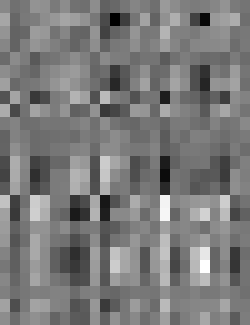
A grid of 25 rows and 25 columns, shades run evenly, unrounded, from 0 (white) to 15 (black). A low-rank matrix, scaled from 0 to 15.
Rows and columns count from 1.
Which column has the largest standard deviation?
17
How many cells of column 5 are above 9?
4
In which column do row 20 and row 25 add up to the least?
21
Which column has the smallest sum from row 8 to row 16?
11
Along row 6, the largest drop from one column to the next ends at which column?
22
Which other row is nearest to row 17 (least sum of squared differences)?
16
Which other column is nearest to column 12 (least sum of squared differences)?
13
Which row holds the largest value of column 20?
2
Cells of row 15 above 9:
9
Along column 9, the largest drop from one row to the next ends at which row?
18
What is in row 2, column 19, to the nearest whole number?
7
